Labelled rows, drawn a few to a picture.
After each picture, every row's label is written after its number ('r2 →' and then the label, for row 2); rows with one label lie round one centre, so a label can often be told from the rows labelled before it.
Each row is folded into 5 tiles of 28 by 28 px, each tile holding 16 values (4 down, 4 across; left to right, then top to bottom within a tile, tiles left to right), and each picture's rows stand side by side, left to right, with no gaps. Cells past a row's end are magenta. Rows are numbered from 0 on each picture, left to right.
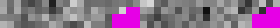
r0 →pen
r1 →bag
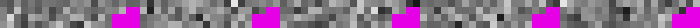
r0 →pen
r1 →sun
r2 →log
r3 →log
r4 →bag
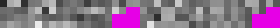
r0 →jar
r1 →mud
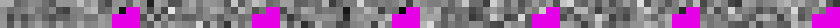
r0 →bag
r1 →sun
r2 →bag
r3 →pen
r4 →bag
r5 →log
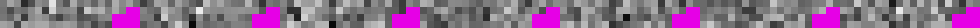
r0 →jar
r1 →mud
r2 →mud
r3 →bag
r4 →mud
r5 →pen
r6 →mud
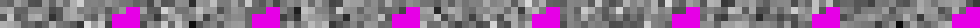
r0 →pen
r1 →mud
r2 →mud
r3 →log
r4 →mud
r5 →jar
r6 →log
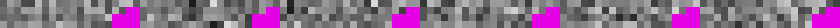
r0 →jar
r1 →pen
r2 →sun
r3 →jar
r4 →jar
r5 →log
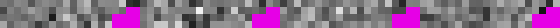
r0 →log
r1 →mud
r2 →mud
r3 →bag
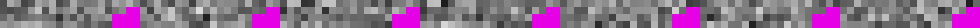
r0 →jar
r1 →mud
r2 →jar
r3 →jar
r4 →log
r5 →mud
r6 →log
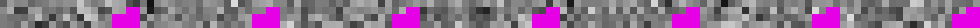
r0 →log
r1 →sun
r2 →pen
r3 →bag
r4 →sun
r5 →jar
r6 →pen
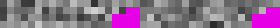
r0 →jar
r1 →pen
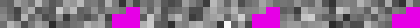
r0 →mud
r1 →pen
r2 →mud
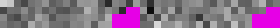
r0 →bag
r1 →sun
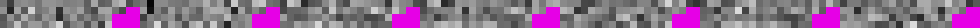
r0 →sun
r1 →sun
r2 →jar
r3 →jar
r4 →log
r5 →jar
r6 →log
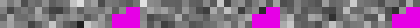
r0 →pen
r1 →bag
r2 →pen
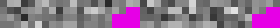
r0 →jar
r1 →jar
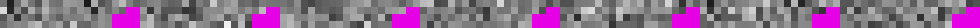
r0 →sun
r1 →pen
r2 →pen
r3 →bag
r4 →mud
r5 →sun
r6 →log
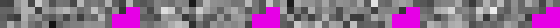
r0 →mud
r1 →mud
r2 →sun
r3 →mud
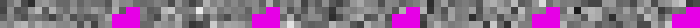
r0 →jar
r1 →mud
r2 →pen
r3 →sun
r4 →log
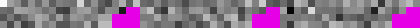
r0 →bag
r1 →log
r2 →sun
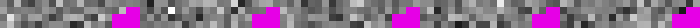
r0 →pen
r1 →sun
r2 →pen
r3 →log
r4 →bag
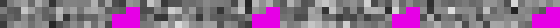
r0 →mud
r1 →jar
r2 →jar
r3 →sun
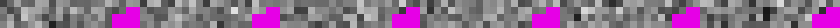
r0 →mud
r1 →jar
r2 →log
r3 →sun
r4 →mud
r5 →bag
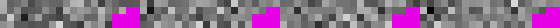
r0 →pen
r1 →sun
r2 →log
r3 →sun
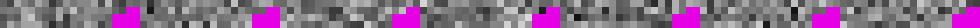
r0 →mud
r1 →sun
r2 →pen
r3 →bag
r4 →jar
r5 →sun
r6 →log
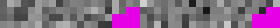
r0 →jar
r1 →bag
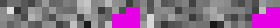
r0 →log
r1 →pen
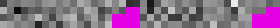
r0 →log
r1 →sun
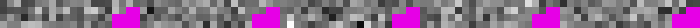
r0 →jar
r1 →sun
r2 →pen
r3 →mud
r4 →log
